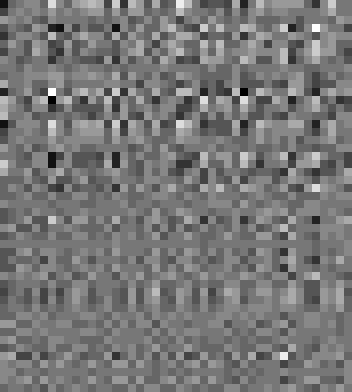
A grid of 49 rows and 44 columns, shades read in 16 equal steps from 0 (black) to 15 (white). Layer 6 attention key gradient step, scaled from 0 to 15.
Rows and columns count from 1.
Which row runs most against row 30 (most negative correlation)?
41
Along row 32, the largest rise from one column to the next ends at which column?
37
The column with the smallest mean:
1
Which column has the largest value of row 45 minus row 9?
36
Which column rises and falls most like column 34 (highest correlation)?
20
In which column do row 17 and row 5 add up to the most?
7
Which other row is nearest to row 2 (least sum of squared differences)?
18
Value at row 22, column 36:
3
